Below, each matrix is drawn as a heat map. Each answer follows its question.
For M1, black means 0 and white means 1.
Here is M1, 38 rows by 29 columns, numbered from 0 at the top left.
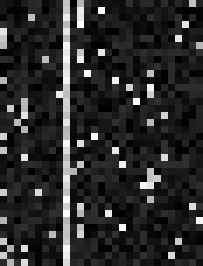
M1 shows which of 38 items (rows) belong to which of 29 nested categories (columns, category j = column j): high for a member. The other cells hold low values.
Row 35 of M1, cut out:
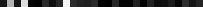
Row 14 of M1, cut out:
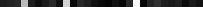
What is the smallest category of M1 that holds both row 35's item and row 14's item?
3
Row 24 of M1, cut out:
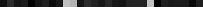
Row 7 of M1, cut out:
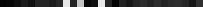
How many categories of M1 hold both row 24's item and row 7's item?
1
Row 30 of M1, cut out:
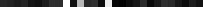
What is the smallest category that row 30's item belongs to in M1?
15
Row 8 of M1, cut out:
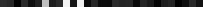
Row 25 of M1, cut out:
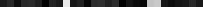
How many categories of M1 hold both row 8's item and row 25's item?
1
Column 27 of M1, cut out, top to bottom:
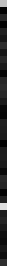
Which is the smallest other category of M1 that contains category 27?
11
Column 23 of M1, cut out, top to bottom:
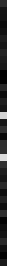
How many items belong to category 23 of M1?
2
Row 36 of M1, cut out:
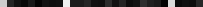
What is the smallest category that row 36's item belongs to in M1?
24
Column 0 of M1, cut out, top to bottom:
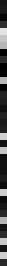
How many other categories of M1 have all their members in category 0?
6
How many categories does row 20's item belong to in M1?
2
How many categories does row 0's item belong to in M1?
3
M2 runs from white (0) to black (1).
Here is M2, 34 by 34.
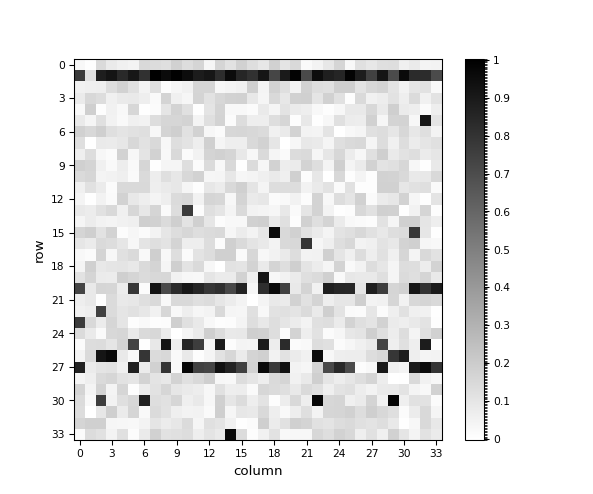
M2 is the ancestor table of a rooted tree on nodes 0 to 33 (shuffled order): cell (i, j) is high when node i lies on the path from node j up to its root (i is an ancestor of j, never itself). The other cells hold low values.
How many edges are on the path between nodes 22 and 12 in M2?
6
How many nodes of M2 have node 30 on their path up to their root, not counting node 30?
4
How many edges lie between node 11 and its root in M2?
4
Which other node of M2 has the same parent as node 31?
18
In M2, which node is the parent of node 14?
33
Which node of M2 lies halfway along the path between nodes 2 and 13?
1
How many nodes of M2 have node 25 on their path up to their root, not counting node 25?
9
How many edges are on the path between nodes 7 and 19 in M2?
4
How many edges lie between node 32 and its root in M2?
5
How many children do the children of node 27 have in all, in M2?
10
